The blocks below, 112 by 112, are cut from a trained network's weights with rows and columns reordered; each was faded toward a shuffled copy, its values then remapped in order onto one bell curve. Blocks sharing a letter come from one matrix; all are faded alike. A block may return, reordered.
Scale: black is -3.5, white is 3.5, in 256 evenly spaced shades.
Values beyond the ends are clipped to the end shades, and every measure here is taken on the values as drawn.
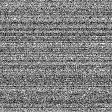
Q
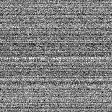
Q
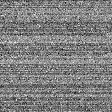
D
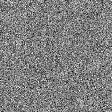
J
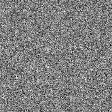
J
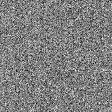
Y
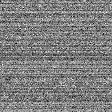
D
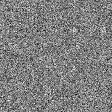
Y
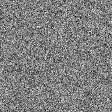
J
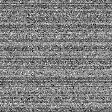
D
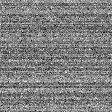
D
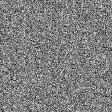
J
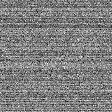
D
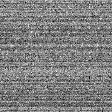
D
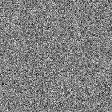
J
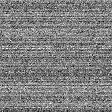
Q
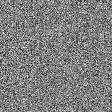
Y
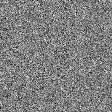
J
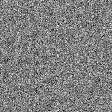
J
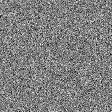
J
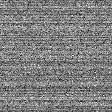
D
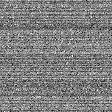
D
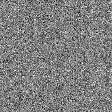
Y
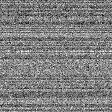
Q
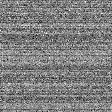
D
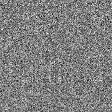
Y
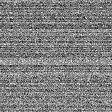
Q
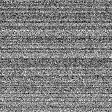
Q
